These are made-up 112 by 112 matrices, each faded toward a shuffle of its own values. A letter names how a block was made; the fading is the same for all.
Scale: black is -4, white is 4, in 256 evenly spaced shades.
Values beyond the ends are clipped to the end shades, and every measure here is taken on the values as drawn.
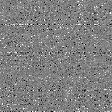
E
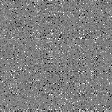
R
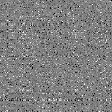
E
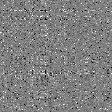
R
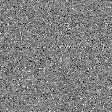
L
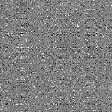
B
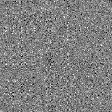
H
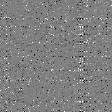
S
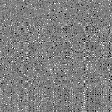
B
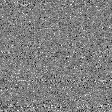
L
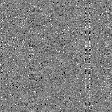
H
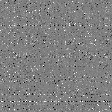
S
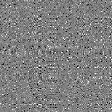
B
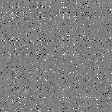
S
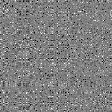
B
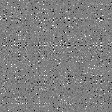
S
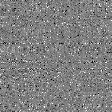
E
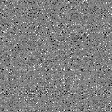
E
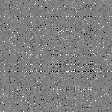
S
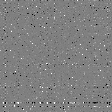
S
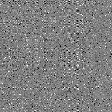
B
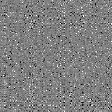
B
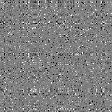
B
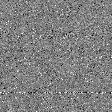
L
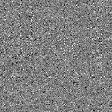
H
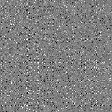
B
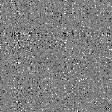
R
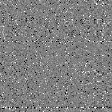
R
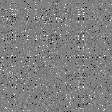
S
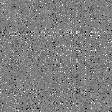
R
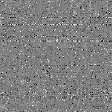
E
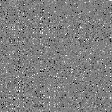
R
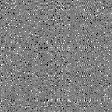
B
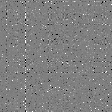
S
